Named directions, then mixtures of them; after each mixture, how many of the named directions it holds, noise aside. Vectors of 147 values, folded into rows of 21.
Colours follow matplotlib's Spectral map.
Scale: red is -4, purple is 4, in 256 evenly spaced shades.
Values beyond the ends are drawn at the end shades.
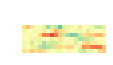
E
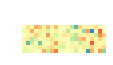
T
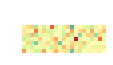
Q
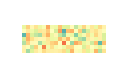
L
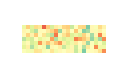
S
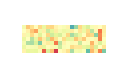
two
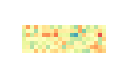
four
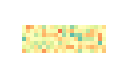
three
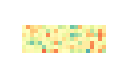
three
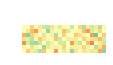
four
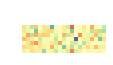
one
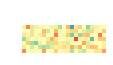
three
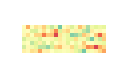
two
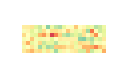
two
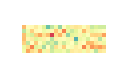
four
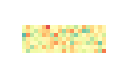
two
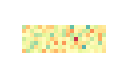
three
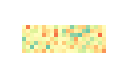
four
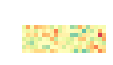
three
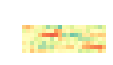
one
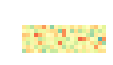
three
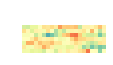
two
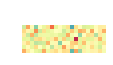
one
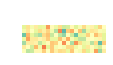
one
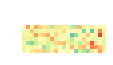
three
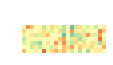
four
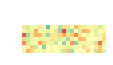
one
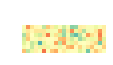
four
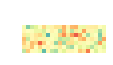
four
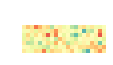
four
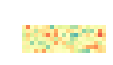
four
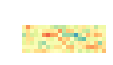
two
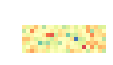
four
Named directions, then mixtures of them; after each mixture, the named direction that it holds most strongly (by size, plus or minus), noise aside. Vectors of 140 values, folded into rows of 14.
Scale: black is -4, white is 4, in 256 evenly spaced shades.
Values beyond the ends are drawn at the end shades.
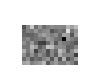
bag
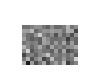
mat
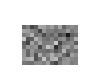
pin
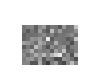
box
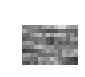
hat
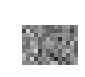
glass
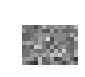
box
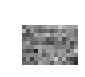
hat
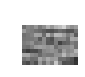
hat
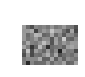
bag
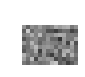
glass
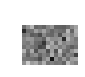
bag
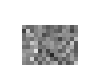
glass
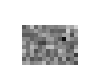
bag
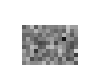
bag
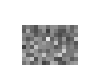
box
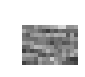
hat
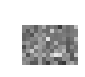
box
